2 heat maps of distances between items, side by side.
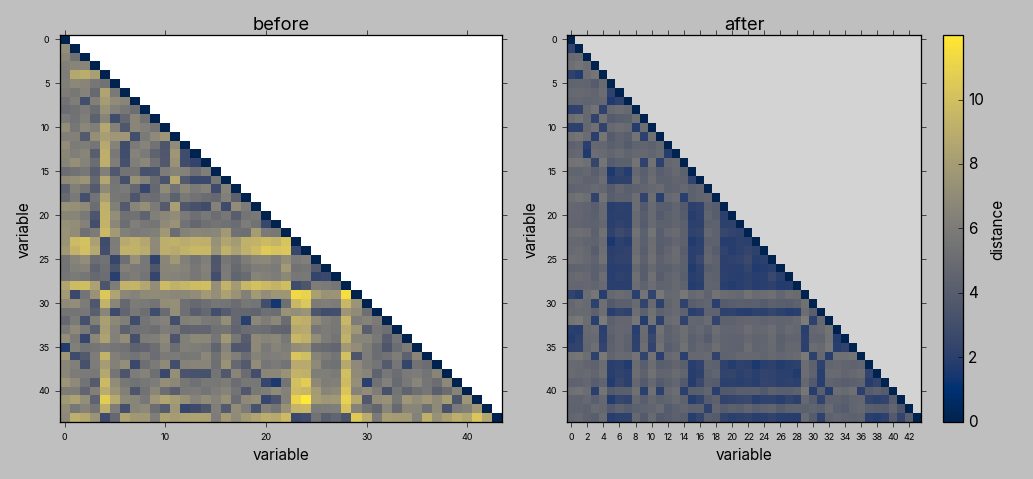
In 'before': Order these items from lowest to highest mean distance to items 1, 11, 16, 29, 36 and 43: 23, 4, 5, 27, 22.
27, 5, 22, 4, 23
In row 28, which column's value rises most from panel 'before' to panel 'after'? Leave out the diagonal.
4
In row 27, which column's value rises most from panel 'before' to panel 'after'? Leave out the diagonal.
9
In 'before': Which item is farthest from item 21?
24
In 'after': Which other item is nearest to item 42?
17
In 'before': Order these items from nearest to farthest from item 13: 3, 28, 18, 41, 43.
3, 18, 41, 43, 28
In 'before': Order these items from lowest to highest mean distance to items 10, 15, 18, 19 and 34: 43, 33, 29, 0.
33, 0, 29, 43
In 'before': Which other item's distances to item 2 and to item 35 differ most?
0
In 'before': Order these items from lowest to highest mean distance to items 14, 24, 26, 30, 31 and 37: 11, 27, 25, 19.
27, 25, 19, 11
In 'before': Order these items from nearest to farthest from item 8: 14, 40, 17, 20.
17, 20, 40, 14
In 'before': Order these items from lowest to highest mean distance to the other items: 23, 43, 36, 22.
36, 22, 43, 23
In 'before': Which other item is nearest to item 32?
18
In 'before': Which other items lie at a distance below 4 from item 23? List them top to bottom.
4, 24, 28, 43
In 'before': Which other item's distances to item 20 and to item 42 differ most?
41
